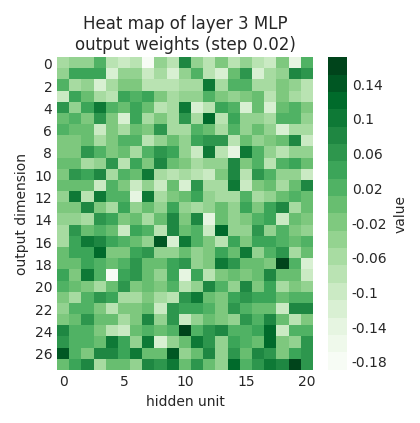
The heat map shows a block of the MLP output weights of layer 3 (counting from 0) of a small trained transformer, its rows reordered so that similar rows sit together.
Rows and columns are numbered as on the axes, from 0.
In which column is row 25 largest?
17
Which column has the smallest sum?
8
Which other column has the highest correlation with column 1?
7
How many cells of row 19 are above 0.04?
3
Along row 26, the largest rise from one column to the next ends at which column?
9
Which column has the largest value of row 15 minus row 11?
13
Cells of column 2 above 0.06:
4
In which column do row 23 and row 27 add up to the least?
10
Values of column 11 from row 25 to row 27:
0.1 0 0.06
